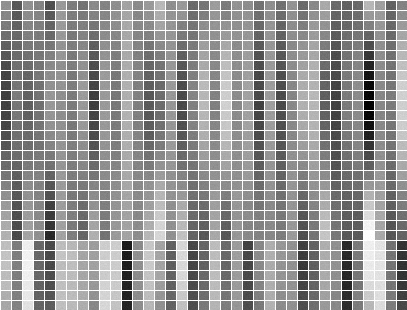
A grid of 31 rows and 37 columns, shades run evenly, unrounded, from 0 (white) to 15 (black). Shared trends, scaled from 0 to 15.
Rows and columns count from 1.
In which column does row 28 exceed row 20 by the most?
12
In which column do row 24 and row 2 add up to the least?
34
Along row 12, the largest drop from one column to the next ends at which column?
35
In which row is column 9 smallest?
24
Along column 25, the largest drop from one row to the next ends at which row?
25
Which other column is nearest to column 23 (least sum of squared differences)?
16
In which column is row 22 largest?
5
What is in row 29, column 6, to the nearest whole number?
4
